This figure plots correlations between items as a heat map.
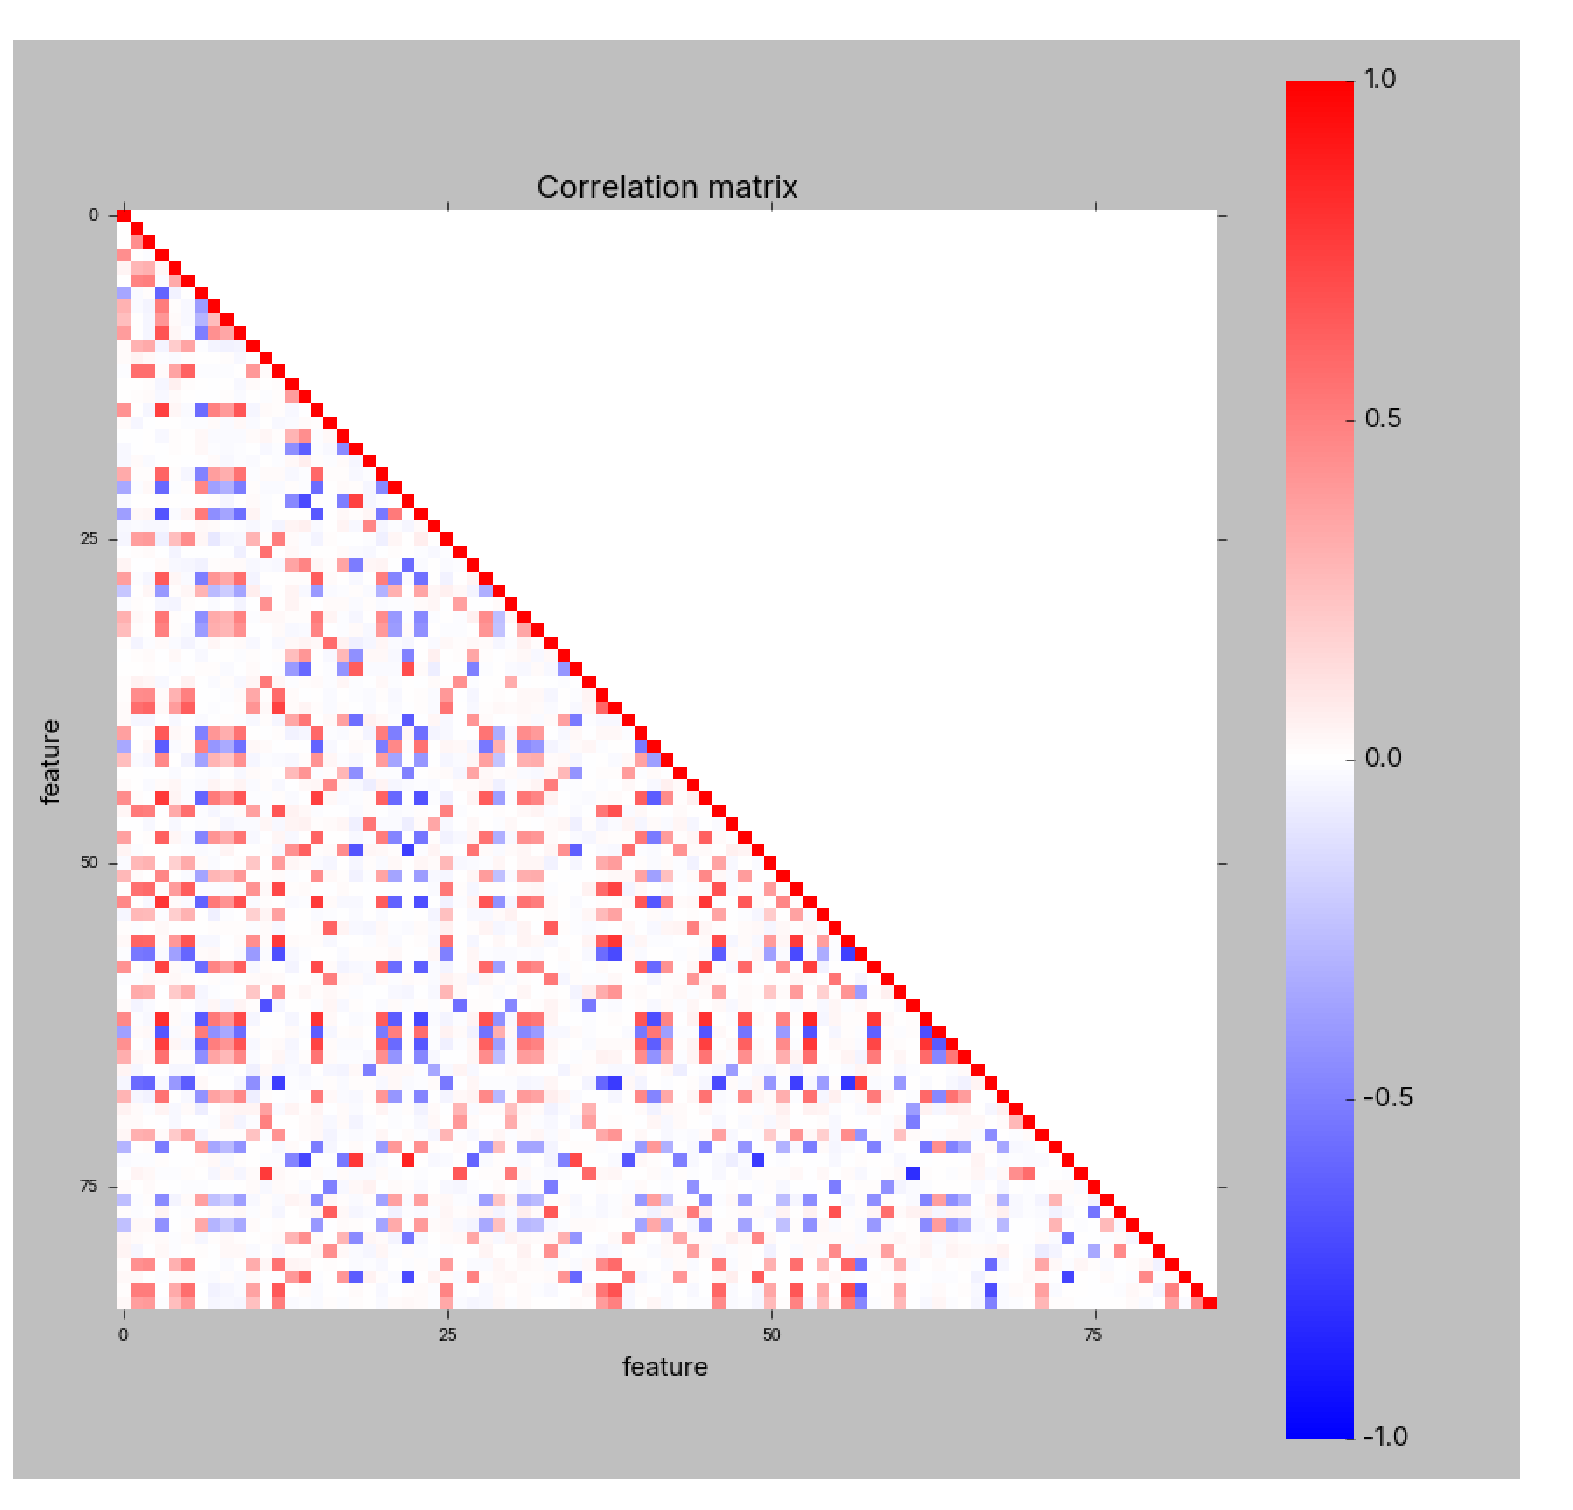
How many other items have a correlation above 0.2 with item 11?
6
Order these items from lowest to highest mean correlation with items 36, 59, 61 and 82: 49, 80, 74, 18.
18, 74, 80, 49
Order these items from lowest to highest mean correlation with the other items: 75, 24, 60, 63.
63, 75, 24, 60
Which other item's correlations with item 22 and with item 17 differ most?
73
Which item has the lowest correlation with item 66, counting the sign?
19
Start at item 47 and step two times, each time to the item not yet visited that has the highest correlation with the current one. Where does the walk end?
24
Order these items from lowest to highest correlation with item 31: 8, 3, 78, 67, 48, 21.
21, 78, 67, 8, 48, 3
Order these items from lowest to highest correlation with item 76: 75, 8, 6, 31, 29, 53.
53, 31, 8, 75, 29, 6
